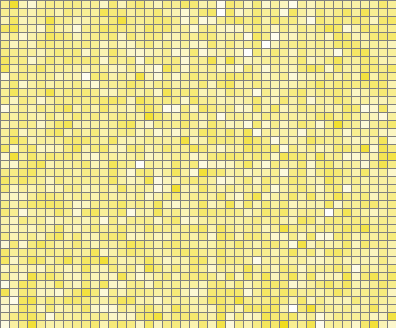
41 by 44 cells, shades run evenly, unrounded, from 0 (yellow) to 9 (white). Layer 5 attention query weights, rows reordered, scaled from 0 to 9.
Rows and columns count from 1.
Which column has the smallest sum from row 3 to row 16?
38
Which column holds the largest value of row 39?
33
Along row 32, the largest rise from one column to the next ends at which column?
12
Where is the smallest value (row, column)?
41, 32
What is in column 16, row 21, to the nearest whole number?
9
